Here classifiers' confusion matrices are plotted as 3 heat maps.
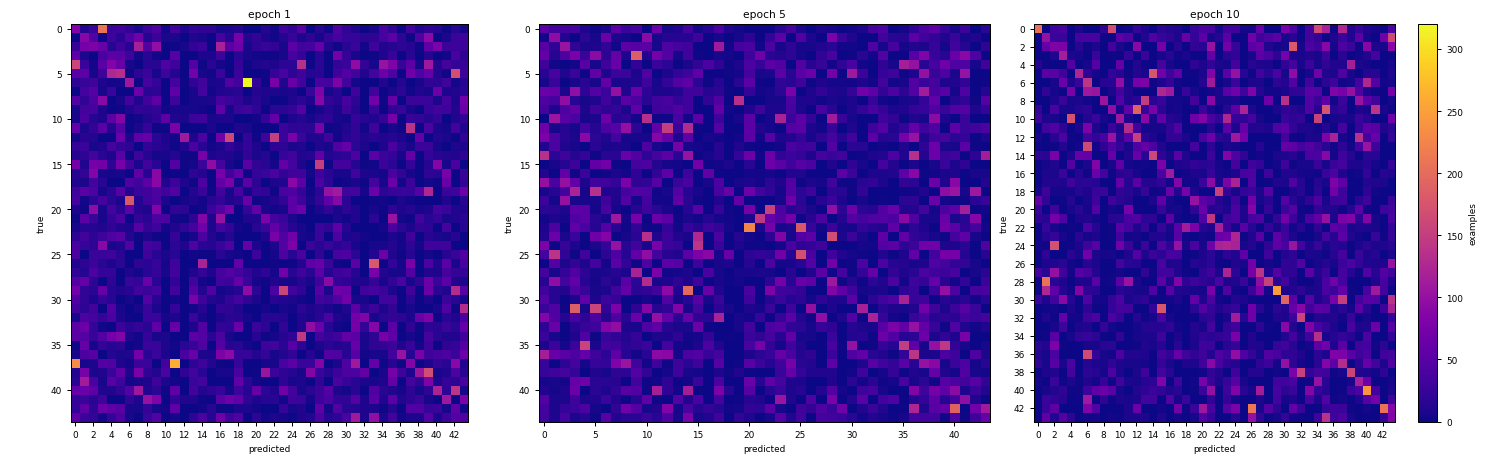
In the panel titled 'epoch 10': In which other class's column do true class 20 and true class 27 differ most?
23
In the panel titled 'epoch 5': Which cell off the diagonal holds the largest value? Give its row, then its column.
22, 20
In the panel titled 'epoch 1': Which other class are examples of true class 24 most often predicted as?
3
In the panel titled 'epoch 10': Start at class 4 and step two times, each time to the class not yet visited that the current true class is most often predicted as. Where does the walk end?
32
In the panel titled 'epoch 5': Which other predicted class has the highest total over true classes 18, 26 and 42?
40
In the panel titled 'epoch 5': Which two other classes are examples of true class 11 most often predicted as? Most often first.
12, 14
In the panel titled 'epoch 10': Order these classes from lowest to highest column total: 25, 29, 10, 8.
8, 25, 29, 10
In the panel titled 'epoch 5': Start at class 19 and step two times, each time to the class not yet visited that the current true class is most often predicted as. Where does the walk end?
17
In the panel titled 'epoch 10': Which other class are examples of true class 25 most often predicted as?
6
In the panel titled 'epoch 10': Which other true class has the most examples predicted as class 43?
1
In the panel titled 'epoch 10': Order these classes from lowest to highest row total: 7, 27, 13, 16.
16, 13, 27, 7
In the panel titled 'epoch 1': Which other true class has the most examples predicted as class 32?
38
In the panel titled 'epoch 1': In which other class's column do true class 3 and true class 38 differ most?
39
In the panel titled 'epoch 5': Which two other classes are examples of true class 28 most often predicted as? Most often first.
10, 1
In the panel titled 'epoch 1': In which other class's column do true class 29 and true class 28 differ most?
23
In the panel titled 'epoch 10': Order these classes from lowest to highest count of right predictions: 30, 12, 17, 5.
17, 5, 12, 30
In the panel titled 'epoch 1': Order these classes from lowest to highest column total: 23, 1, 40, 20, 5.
20, 40, 23, 5, 1
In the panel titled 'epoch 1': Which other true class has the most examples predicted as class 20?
40
